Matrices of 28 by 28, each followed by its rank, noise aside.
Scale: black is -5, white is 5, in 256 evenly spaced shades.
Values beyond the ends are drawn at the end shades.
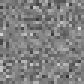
eight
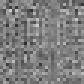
six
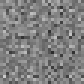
seven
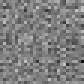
five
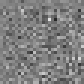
seven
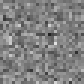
five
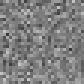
eight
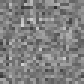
eight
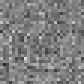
seven
